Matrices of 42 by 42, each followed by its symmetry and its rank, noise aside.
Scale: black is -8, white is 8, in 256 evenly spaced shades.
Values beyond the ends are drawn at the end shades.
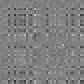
symmetric, rank one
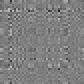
no symmetry, rank three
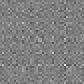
symmetric, rank three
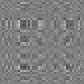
no symmetry, rank two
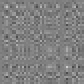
symmetric, rank two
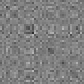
symmetric, rank three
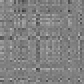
no symmetry, rank two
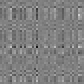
no symmetry, rank one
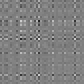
symmetric, rank one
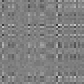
no symmetry, rank one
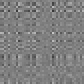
no symmetry, rank one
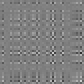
symmetric, rank one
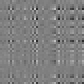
no symmetry, rank one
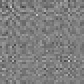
no symmetry, rank three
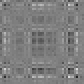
symmetric, rank one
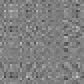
no symmetry, rank three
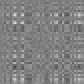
symmetric, rank one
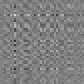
no symmetry, rank two
